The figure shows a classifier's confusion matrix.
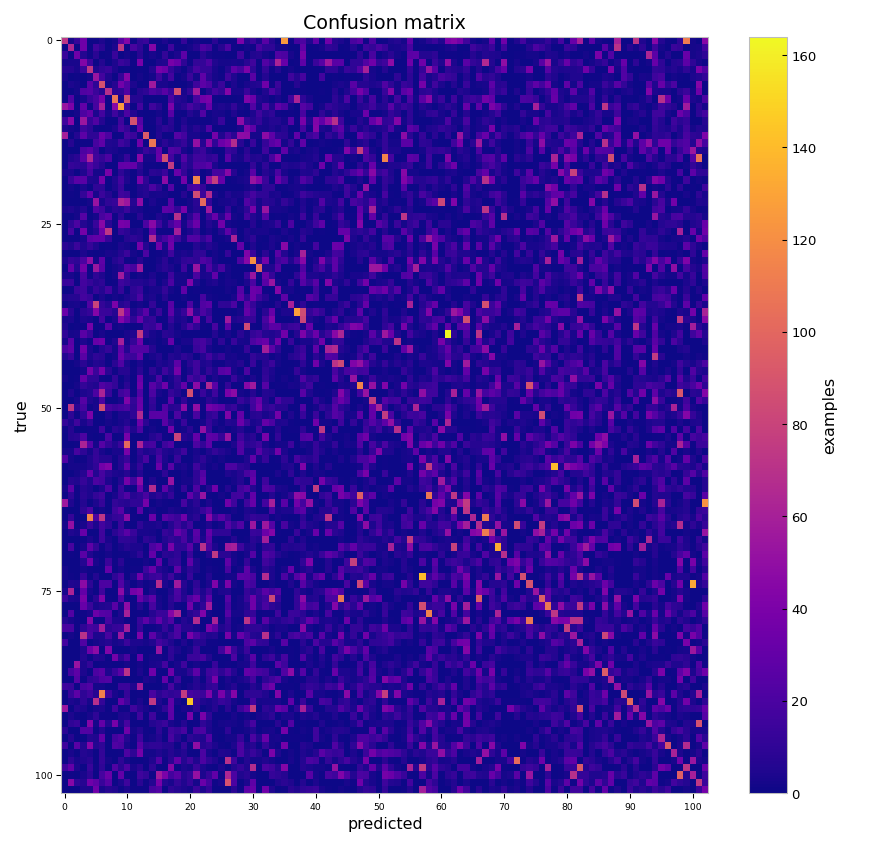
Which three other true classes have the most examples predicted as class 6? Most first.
89, 50, 65
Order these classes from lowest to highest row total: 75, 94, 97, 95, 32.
94, 95, 32, 97, 75
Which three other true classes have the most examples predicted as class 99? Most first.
0, 96, 9
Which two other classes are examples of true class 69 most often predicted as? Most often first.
62, 22
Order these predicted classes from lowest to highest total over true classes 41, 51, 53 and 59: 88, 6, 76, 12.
88, 6, 76, 12
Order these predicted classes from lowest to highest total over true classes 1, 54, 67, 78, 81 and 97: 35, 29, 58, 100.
35, 29, 100, 58
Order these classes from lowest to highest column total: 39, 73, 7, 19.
39, 73, 19, 7
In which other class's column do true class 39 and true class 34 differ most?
29
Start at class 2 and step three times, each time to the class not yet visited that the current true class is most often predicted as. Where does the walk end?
26
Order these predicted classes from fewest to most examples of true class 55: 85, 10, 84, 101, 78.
101, 78, 84, 85, 10
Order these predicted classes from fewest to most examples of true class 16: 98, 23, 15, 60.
60, 23, 98, 15
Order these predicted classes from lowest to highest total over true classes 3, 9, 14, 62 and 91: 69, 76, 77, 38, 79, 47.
79, 69, 77, 76, 47, 38
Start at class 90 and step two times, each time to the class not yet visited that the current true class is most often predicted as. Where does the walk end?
92
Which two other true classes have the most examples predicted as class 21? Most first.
19, 79
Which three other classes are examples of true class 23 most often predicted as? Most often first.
67, 49, 32
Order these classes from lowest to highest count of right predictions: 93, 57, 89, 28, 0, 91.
28, 57, 93, 91, 0, 89
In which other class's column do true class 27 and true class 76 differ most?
44
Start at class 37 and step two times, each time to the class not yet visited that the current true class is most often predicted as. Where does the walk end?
64
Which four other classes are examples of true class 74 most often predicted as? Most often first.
100, 47, 15, 18
